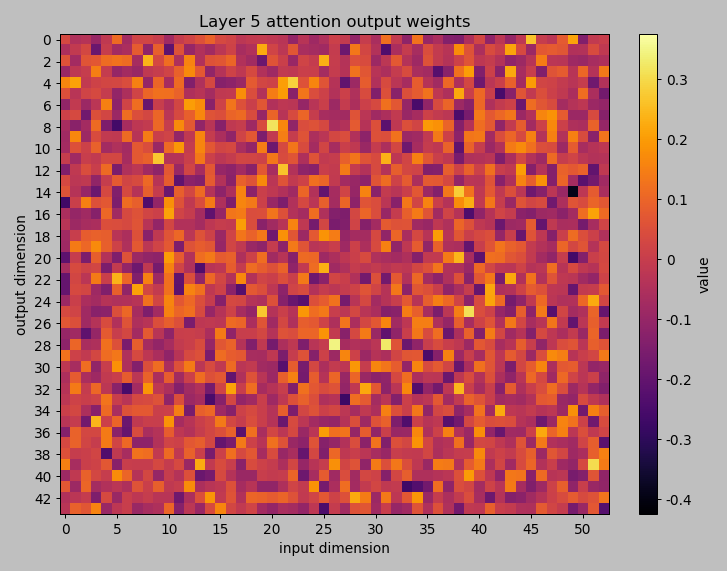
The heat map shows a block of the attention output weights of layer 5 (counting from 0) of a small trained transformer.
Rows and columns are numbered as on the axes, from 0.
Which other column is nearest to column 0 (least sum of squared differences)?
9
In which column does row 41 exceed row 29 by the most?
24
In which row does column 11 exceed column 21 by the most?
30
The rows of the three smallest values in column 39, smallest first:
16, 19, 7
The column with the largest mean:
10
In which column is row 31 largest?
22
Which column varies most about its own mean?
38
